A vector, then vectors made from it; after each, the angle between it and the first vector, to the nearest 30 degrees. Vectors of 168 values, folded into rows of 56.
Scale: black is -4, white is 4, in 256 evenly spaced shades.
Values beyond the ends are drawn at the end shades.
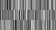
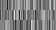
30 degrees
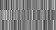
90 degrees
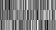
60 degrees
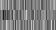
60 degrees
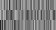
90 degrees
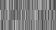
120 degrees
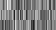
150 degrees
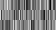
150 degrees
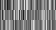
30 degrees
